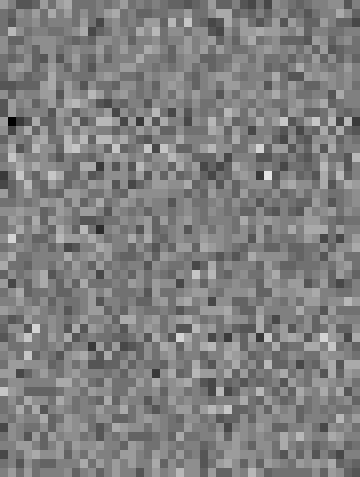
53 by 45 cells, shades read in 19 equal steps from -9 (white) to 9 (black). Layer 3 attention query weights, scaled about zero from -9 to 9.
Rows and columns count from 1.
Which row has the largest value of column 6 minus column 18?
7
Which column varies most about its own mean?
2
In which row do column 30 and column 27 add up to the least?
39
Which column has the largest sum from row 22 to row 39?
16
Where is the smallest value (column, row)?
34, 20
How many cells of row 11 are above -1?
25
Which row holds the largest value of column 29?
38
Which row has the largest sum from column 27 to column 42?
18
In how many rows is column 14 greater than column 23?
21
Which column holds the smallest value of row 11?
12
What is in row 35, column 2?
-1
